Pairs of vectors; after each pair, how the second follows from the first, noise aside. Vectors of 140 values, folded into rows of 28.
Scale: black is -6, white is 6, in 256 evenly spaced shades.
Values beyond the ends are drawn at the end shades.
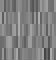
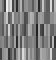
reversed, negated, scaled up.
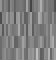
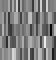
wrapped around, negated, scaled up.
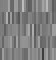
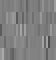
reversed, negated, partly zeroed.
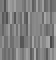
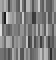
reversed, scaled up.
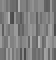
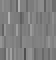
partly zeroed.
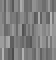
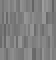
reversed, negated, shrunk.
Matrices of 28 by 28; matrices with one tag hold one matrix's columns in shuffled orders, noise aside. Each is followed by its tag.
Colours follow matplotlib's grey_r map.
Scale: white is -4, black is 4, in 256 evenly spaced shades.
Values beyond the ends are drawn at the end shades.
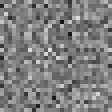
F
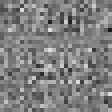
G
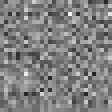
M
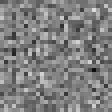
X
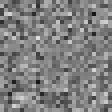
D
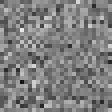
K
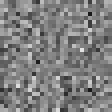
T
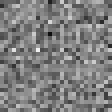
F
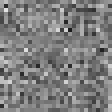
G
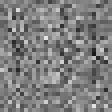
X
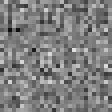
G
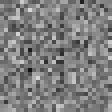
X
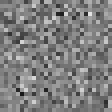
M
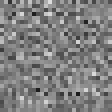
M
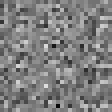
K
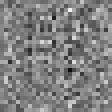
X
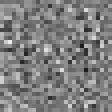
X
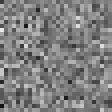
K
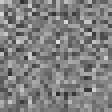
M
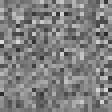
M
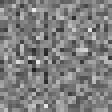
X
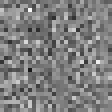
X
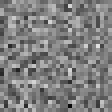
K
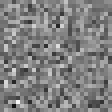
K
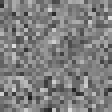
T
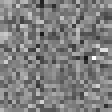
F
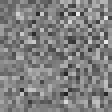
M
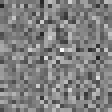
F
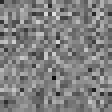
M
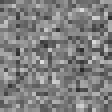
X
